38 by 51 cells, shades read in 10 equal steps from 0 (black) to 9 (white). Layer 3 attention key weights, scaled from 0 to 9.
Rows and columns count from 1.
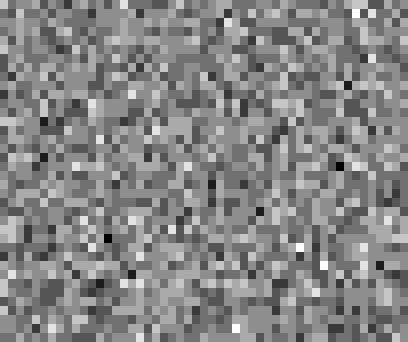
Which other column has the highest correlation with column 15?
3
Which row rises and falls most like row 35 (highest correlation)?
32
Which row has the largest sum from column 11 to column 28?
15
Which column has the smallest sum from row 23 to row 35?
14
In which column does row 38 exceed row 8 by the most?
18
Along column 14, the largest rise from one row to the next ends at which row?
28
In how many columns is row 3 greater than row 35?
25
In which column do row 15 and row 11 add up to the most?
20
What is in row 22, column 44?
4
